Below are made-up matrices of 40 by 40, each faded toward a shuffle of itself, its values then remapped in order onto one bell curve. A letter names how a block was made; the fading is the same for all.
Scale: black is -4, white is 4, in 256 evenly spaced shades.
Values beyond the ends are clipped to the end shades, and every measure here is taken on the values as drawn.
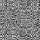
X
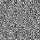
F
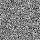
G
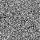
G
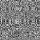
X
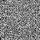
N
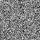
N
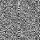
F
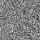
N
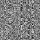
F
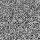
G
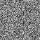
N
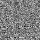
G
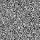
N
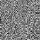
F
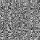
F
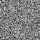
N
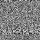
G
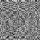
X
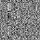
F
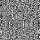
F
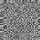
X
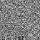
F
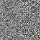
F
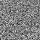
G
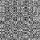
X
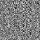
F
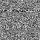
G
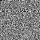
G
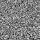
G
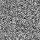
N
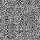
F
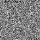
N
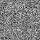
G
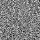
N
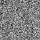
G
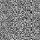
F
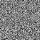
G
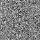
N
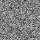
N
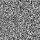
N
